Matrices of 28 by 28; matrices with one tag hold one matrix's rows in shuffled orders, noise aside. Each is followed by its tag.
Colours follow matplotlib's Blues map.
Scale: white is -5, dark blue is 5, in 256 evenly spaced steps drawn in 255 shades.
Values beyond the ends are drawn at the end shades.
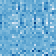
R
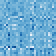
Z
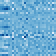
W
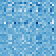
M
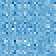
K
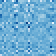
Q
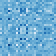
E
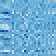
W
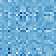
E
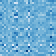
Q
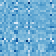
Q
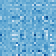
R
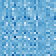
K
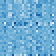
M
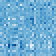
Z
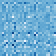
K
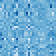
Q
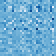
M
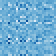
E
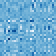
Z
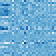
W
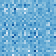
K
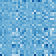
R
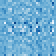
M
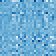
R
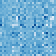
R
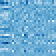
W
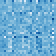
M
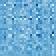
M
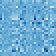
R
